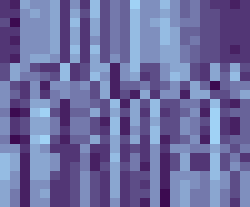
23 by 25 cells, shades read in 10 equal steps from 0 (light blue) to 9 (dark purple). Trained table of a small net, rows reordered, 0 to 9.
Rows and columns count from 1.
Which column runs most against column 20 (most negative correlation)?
19
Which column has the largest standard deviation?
17
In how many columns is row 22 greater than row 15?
9
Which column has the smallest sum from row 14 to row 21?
22
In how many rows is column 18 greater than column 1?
11
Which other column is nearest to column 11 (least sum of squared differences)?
7
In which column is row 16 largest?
2
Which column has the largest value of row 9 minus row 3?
8
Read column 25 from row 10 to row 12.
4 2 5
